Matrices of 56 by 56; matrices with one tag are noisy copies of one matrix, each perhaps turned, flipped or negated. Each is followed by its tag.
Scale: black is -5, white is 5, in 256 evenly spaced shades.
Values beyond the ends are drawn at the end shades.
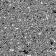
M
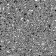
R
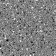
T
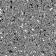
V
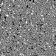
T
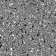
V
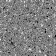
R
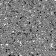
V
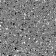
T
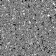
T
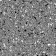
V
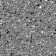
T
